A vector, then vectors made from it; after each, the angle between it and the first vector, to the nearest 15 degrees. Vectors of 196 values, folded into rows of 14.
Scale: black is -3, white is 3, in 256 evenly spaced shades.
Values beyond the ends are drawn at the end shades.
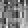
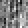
45 degrees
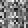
105 degrees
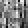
165 degrees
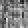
45 degrees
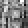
150 degrees
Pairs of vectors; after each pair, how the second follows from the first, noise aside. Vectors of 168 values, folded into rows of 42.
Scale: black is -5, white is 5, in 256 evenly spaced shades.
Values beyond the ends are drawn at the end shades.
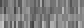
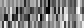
wrapped around, negated, scaled up.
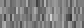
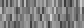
wrapped around, negated.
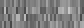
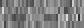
reversed, negated.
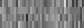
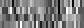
wrapped around, negated, scaled up.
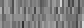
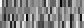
reversed, scaled up.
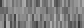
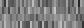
reversed.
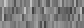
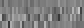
reversed, negated, partly zeroed.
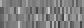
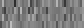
reversed, negated, partly zeroed.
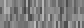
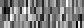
negated, scaled up.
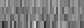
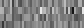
wrapped around, negated.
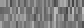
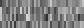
reversed.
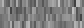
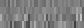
negated, partly zeroed.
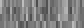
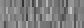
negated, partly zeroed.
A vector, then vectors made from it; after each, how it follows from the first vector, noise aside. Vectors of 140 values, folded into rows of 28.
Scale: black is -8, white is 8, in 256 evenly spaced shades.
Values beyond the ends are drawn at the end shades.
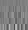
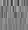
reversed, negated.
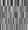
reversed, negated, scaled up.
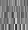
negated, scaled up.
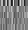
reversed, negated, scaled up.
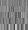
copied.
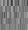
reversed, negated.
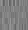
wrapped around, negated, shrunk.
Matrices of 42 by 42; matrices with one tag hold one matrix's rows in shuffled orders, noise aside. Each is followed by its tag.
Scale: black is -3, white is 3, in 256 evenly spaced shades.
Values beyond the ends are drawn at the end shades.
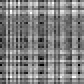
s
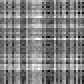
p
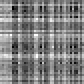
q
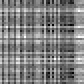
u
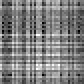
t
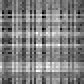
t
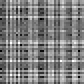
s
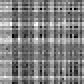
q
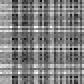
q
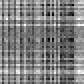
u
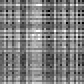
p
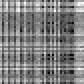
u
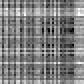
u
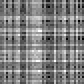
p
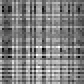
t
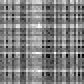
p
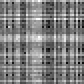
p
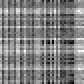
u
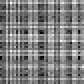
s
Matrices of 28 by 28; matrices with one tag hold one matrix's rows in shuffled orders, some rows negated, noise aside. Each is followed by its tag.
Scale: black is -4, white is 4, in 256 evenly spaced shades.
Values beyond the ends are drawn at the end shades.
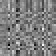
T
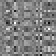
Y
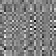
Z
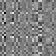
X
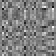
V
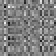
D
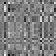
D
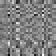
T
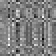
T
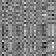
V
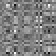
Y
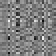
T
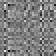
D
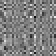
Z
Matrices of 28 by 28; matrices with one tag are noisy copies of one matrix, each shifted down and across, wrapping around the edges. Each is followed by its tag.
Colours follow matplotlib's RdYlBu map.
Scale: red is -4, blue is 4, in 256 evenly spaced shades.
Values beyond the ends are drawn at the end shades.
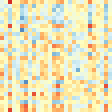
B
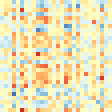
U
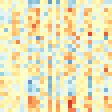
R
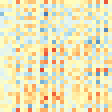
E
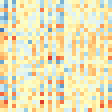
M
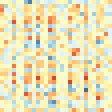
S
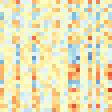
R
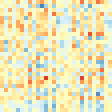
M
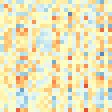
B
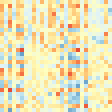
M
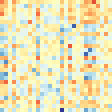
U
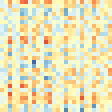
S
